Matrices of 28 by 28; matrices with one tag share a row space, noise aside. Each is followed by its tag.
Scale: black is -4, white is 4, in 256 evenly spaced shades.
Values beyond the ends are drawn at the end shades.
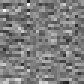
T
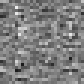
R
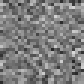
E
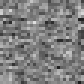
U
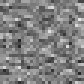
T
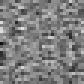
R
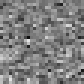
U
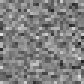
E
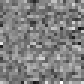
E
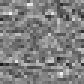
U
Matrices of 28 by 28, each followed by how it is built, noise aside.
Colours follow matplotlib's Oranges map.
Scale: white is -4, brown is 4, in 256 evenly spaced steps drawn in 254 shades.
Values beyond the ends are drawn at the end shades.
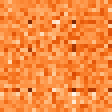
low rank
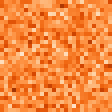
noise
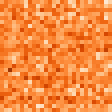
blocks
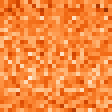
repeating columns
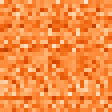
repeating columns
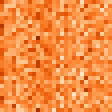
repeating rows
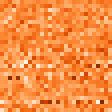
uneven rows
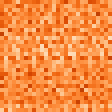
repeating columns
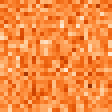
blocks
